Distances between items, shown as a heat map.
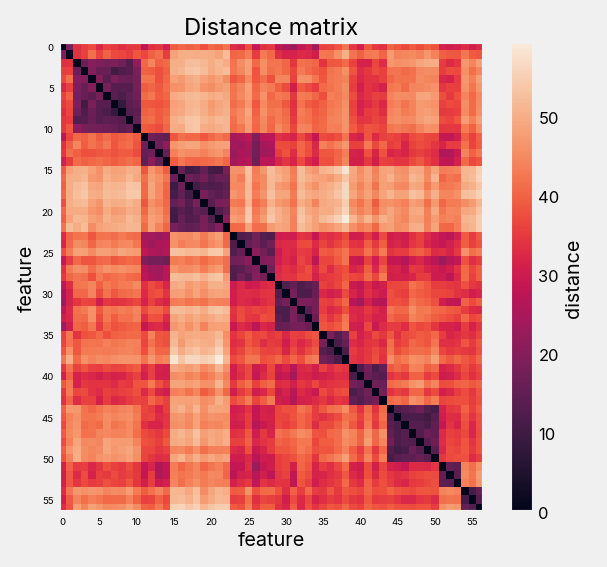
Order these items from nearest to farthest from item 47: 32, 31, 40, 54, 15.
54, 40, 31, 32, 15
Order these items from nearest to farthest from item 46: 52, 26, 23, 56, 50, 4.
50, 26, 23, 52, 56, 4
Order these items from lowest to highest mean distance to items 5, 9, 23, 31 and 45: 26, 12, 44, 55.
26, 44, 12, 55
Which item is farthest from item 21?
38
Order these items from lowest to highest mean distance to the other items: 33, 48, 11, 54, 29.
11, 29, 33, 48, 54
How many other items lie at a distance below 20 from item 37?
3
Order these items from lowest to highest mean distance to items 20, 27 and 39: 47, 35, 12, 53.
12, 53, 35, 47
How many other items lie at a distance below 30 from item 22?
7
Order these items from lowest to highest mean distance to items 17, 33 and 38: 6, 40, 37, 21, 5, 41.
37, 40, 41, 21, 5, 6
